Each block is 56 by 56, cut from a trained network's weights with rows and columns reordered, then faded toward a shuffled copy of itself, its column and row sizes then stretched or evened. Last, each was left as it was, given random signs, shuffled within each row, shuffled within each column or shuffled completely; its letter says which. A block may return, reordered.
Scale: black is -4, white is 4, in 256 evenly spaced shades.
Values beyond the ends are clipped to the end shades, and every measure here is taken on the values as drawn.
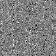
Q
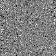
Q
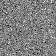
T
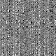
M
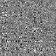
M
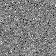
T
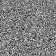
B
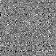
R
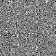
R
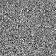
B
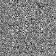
R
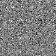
R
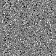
Q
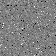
T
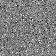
T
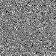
B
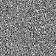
Q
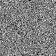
B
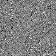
Q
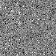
R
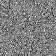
T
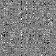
M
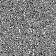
T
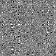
R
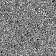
T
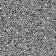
T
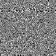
M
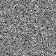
Q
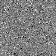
B
